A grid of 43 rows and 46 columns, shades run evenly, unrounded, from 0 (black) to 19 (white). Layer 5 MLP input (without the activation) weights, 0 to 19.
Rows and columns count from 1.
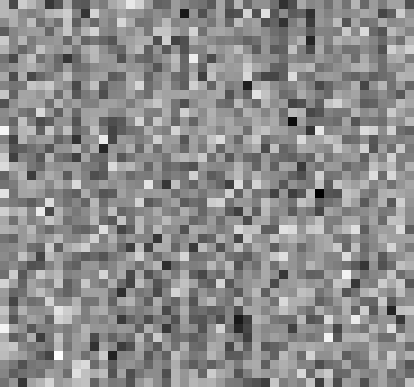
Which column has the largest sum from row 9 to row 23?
1
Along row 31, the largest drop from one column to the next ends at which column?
3
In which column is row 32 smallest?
40
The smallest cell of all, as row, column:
22, 36
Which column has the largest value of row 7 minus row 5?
20
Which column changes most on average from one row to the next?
27
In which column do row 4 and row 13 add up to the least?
35
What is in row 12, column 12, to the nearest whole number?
12
